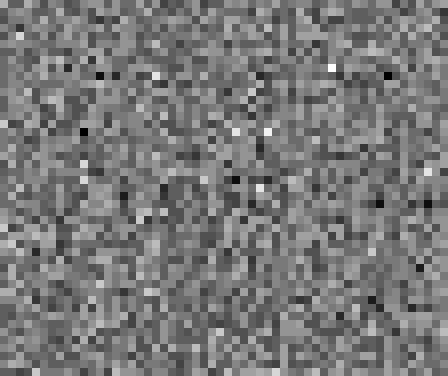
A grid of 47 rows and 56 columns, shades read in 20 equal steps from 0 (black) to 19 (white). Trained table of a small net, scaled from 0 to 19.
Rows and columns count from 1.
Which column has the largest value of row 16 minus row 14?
1
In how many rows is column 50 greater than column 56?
15
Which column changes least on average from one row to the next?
36
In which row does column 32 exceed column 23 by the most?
12
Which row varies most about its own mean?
10
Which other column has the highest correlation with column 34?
47
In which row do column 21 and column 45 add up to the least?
11
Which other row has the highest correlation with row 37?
31
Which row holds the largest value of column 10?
30
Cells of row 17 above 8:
28
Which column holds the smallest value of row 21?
29
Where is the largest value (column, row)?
42, 9
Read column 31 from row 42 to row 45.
6 6 10 11
